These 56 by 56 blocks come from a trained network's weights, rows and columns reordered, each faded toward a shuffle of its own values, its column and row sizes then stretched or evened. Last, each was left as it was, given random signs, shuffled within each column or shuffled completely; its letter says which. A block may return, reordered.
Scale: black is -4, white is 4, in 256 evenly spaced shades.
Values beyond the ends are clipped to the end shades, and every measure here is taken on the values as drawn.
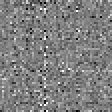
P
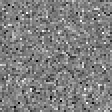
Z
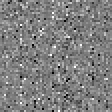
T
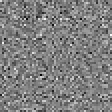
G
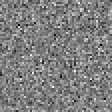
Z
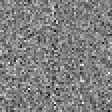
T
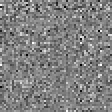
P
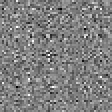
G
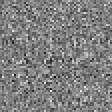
G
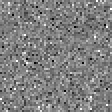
Z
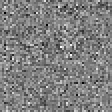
P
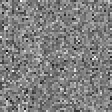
T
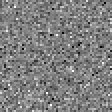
Z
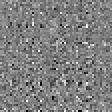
G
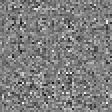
P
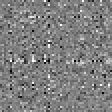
G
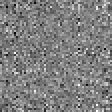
G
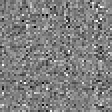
G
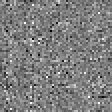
P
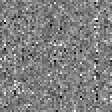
T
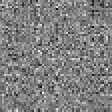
G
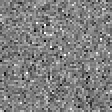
Z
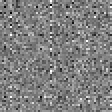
P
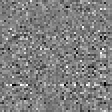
G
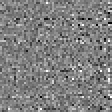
G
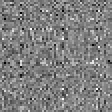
G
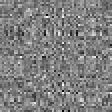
G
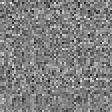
G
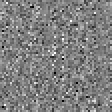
T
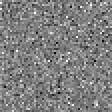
Z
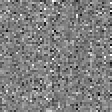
T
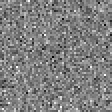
Z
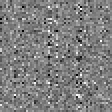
P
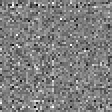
P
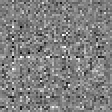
G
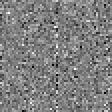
T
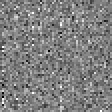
T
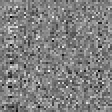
G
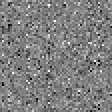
T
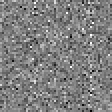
T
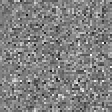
P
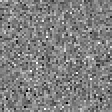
Z
